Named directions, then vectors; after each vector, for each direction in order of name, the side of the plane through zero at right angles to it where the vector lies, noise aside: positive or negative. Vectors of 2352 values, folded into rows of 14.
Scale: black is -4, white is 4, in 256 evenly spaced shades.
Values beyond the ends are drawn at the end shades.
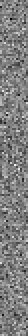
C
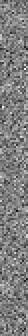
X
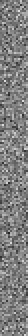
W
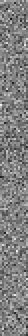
positive, negative, negative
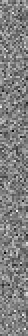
negative, negative, negative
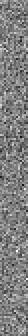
positive, negative, negative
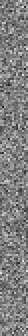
negative, positive, negative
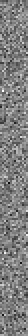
positive, positive, positive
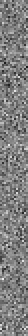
negative, positive, negative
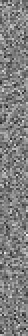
positive, positive, positive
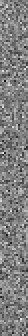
positive, negative, positive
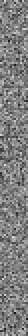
positive, negative, negative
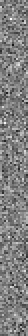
negative, negative, positive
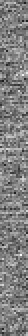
negative, positive, positive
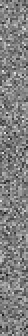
positive, negative, positive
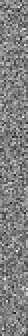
positive, negative, negative
